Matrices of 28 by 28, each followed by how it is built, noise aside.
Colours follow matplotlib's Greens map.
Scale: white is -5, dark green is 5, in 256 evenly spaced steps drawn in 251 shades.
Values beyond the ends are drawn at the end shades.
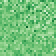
upper triangular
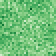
smooth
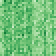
blocks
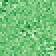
block diagonal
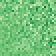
upper triangular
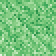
Toeplitz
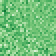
lower triangular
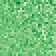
upper triangular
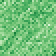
Hankel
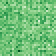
blocks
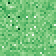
sparse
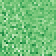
lower triangular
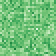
blocks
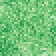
smooth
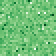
sparse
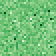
sparse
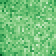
smooth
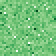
sparse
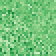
lower triangular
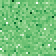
sparse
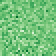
lower triangular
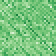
Toeplitz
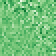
upper triangular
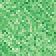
Toeplitz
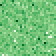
sparse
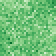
smooth
